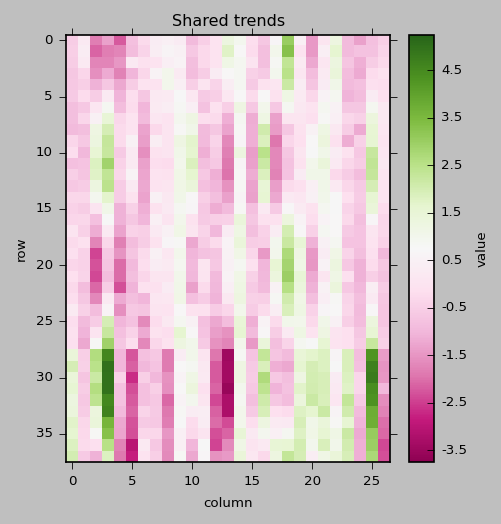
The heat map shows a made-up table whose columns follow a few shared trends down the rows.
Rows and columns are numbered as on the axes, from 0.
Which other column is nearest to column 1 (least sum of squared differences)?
15
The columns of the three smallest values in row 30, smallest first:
13, 5, 12
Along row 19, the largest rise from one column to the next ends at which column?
17
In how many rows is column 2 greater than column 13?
23
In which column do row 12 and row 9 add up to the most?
3
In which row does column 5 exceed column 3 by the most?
2
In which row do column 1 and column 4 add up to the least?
22
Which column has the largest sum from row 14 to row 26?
18
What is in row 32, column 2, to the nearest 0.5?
2.5
